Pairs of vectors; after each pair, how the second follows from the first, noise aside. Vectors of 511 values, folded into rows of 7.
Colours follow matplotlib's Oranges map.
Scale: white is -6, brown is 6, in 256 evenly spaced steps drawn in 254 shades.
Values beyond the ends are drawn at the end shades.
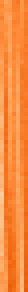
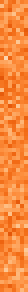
shuffled.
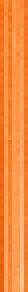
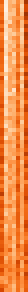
reversed, scaled up.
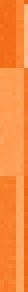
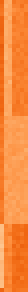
reversed.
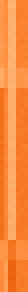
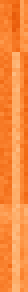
reversed.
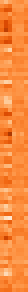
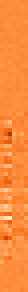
partly zeroed.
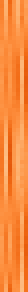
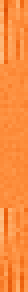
reversed, negated, partly zeroed.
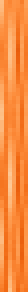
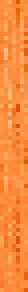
reversed, negated, partly zeroed.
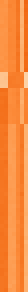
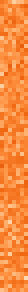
shuffled.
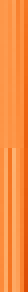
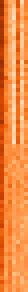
reversed, scaled up.
